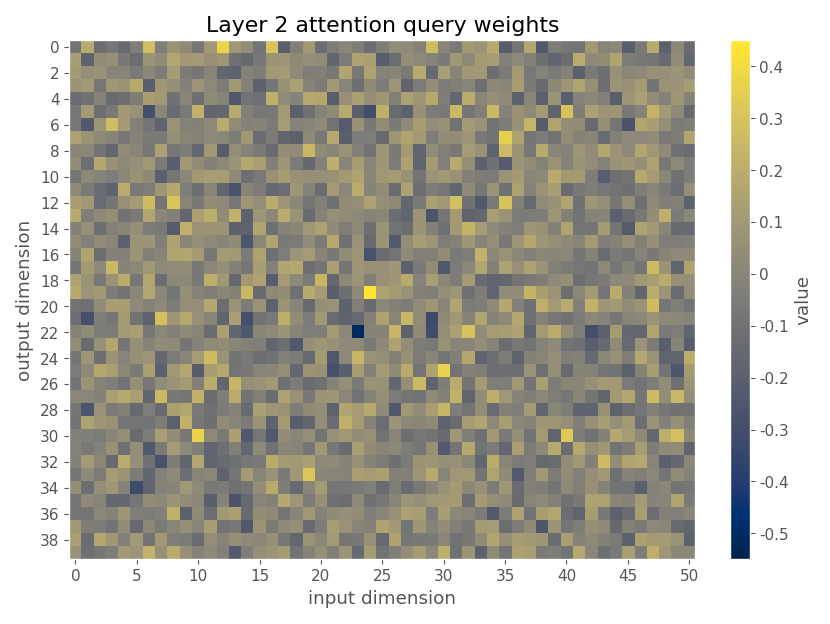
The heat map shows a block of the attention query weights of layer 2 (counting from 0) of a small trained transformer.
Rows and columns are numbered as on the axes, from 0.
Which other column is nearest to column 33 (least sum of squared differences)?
9
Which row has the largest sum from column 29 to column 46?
20
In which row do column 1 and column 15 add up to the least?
21
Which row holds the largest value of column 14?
19
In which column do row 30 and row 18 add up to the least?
16
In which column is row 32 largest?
43
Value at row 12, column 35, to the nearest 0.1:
0.3
